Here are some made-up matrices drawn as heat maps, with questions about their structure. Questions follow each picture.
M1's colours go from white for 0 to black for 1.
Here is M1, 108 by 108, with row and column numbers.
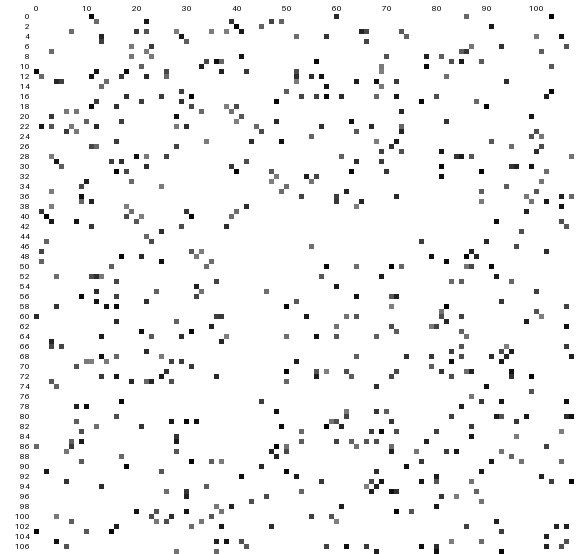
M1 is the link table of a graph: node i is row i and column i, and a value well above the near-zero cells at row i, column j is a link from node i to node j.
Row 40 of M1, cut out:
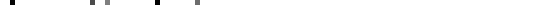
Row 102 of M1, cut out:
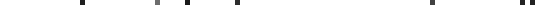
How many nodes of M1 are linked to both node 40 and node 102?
1
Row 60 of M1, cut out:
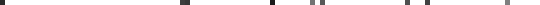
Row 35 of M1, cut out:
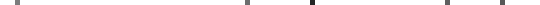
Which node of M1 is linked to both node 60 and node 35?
node 62
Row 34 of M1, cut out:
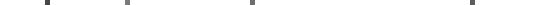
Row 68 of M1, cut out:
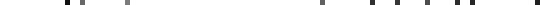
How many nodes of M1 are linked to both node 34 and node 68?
2
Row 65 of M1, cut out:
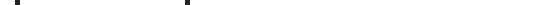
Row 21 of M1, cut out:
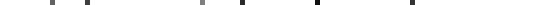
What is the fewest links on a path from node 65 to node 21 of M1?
5
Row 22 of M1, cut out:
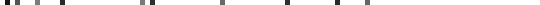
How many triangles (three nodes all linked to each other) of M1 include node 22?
5
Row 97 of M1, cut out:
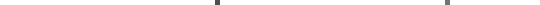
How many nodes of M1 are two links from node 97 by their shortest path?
8
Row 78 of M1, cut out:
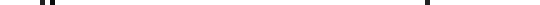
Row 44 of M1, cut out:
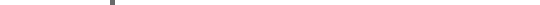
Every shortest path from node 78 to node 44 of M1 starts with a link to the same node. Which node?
node 85
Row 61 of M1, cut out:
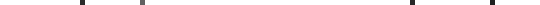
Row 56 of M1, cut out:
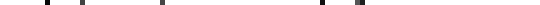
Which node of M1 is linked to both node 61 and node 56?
node 16
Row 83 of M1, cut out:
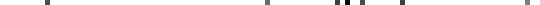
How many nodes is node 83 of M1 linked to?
7
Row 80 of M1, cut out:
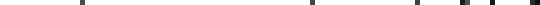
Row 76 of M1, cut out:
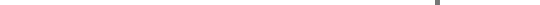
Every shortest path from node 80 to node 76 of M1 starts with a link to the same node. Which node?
node 93
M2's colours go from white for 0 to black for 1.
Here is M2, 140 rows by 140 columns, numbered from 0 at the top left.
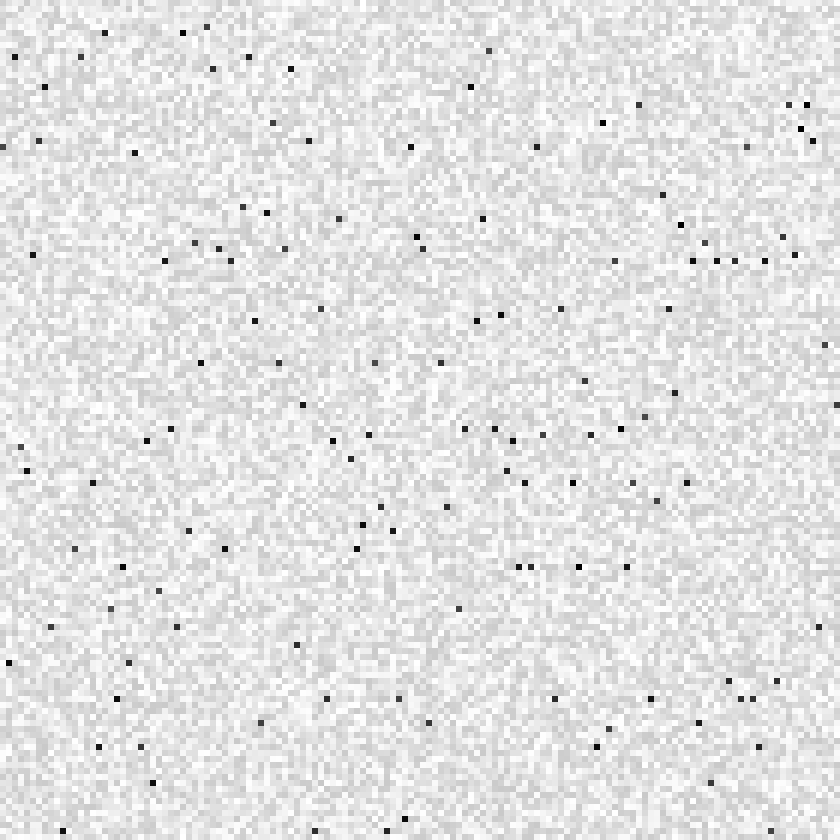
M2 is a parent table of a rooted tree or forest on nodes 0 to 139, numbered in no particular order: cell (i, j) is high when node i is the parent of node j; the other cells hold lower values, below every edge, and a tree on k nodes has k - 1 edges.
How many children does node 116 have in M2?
7
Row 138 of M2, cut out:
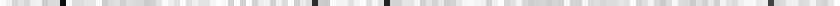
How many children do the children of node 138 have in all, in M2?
1
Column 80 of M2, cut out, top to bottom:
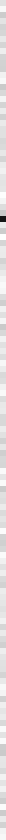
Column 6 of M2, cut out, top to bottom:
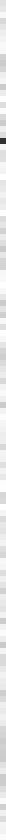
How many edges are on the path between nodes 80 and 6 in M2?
7
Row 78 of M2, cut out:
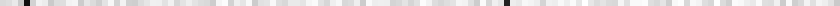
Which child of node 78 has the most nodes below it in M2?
4
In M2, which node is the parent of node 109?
83
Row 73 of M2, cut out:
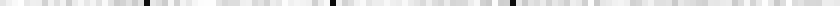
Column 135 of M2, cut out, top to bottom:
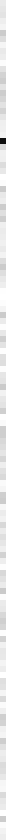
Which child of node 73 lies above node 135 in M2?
24
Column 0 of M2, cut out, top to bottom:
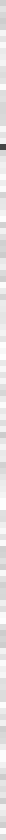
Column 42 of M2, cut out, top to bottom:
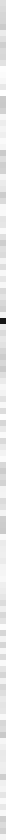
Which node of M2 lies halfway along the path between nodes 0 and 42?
23
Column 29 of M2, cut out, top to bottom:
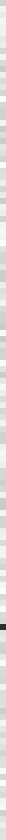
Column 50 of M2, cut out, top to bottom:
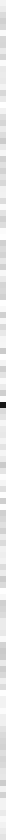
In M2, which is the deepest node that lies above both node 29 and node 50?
104
